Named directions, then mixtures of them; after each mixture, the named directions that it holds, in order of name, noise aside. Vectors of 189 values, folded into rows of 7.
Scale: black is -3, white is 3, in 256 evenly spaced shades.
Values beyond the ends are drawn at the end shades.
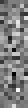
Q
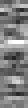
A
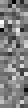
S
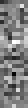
A, Q.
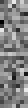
Q, S.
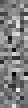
Q.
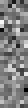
S.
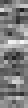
A.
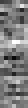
A, Q.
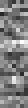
A, S.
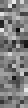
A, S.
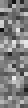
A, S.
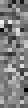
S.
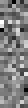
S.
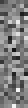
Q.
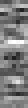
A.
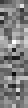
A, Q.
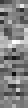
A, Q.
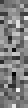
Q.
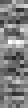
A, S.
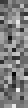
Q.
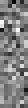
S.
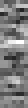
A.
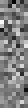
S.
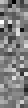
S.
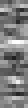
A.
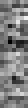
A, Q.
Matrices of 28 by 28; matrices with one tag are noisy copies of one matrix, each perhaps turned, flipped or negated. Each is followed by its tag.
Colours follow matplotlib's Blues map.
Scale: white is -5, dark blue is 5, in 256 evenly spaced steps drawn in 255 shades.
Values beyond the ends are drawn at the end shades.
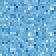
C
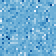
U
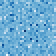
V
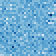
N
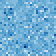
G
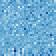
N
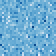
U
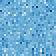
N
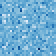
C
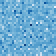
V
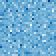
V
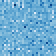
N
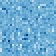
C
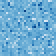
C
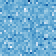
G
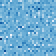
U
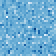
C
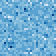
G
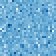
G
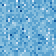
U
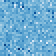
N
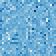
U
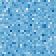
V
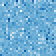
U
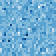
C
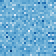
N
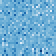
N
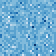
U
